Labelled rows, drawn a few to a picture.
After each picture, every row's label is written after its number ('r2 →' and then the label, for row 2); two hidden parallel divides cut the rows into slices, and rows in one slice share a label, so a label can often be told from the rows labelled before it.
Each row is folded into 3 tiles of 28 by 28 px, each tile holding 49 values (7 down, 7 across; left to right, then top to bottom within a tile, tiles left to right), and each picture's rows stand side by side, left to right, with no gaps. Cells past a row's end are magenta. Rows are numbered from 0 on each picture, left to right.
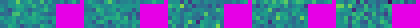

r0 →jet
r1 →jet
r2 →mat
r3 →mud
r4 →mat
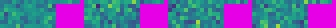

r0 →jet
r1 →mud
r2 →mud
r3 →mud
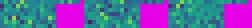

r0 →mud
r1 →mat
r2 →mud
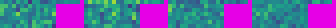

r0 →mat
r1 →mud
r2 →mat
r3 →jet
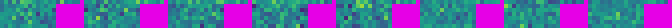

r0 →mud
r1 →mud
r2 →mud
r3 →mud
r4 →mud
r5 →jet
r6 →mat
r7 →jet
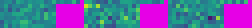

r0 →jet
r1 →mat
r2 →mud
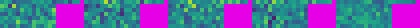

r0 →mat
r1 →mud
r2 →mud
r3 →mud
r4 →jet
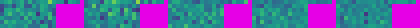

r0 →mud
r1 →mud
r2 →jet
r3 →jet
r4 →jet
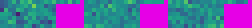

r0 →mud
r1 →jet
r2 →jet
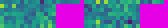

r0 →mat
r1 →mud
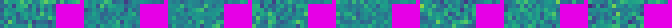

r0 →mud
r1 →jet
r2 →jet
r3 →mat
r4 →jet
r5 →mat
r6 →mud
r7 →mud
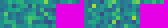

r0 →mud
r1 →mud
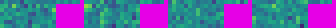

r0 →mat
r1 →mat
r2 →jet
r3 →jet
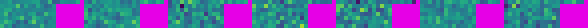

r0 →jet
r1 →jet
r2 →mud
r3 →mat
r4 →mat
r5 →jet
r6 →mud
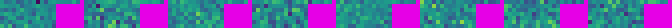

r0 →jet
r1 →mud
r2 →jet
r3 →mud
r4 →jet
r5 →mat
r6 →mat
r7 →mud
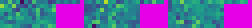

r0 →mat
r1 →mud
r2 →mud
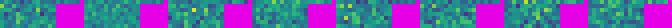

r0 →mat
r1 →jet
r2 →mat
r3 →mud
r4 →mat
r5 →mat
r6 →mud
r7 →mud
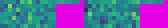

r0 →mud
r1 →mud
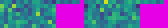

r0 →mat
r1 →mud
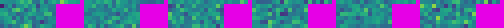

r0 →mud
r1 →jet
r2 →mud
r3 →mat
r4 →jet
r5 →mat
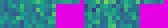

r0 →jet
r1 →mud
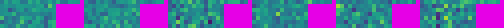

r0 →jet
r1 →jet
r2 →mud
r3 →jet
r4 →mat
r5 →mud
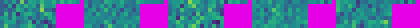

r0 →mud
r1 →jet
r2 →mud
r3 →jet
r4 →mat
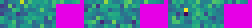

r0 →mud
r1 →mud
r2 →mud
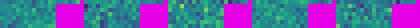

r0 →jet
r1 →mud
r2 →mat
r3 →jet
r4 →mat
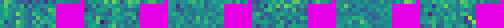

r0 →mat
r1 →mud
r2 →jet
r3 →mud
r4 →jet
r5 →mud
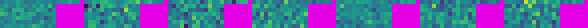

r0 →jet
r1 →mud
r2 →mud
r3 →mat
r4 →jet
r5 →mat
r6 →mud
